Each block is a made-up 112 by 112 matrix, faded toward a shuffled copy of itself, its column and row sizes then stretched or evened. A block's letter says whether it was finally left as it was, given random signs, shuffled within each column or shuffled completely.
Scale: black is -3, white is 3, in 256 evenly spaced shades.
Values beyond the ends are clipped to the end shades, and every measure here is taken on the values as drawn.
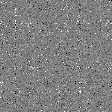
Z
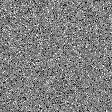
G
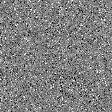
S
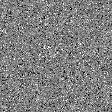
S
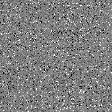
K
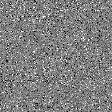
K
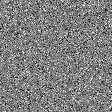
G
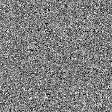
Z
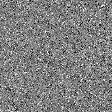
S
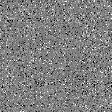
K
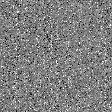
S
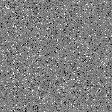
S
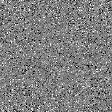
Z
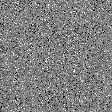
S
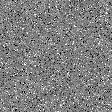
G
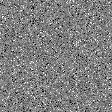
S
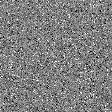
S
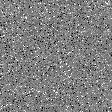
G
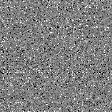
K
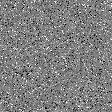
G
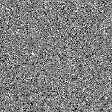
K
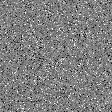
G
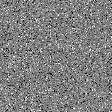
S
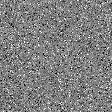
S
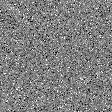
G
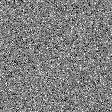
G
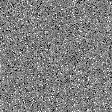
S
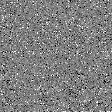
Z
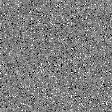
Z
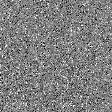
S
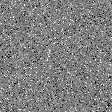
G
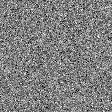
G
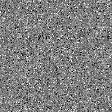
K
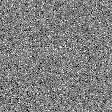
G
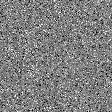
G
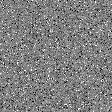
G
